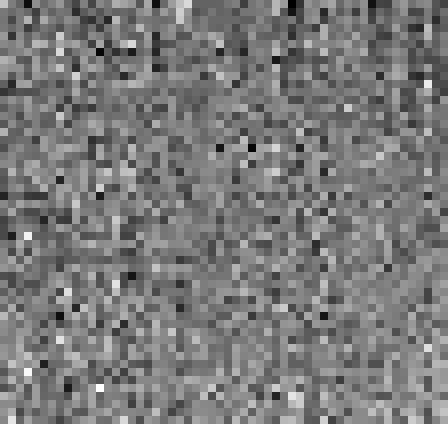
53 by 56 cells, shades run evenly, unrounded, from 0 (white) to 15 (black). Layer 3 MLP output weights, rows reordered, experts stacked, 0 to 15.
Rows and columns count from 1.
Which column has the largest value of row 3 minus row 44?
14
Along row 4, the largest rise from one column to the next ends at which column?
55
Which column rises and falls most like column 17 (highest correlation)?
13
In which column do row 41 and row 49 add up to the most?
9
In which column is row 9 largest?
20
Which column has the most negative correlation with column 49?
54
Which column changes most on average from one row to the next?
41
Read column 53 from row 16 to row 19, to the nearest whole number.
10 9 6 7
